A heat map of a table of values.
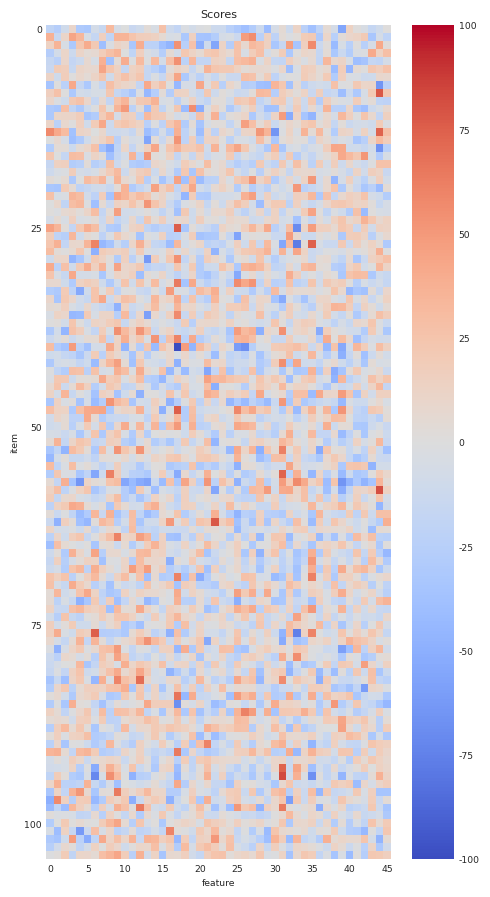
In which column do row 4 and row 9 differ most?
17
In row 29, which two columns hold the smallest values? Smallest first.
13, 3
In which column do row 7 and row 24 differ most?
44
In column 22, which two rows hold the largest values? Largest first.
62, 102
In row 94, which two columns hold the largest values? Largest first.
31, 8
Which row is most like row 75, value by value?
59
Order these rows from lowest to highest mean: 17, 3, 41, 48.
41, 17, 3, 48
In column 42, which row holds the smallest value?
83
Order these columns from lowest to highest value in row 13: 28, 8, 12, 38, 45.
38, 8, 12, 45, 28
